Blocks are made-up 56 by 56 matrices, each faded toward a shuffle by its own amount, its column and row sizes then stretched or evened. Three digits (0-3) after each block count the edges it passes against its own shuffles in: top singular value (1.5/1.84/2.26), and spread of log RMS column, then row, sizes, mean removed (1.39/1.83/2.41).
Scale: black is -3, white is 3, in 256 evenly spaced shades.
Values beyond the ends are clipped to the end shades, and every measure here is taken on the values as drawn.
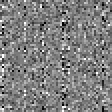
1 3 0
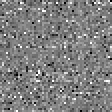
0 0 2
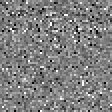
0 1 1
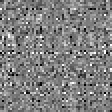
2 2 3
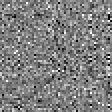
2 2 0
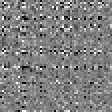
3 3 3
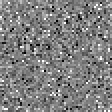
0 0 0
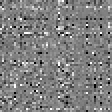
1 3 3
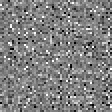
2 1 0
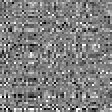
3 1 3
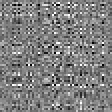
3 3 3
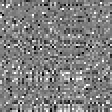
3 0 2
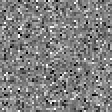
0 2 0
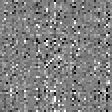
1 3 1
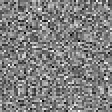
2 0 0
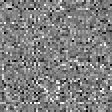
2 0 2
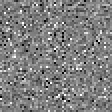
0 1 1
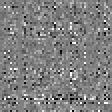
0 3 3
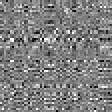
3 0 3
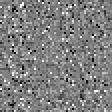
0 2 0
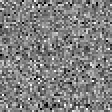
1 0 1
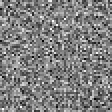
2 0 0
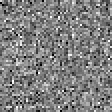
2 1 0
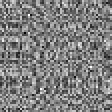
3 0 0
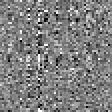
2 3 1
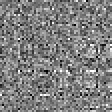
2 1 2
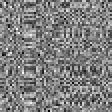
3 0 1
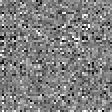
2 2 2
